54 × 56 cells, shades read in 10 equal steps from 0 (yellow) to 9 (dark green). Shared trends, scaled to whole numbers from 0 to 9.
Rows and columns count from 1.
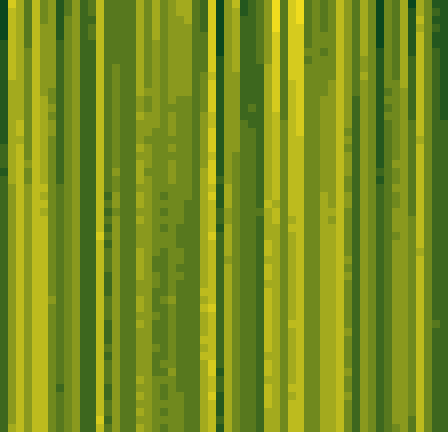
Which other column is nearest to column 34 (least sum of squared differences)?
6
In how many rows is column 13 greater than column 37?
10
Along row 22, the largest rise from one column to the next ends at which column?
28
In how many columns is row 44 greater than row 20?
7
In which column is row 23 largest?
48
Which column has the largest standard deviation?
26
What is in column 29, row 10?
4
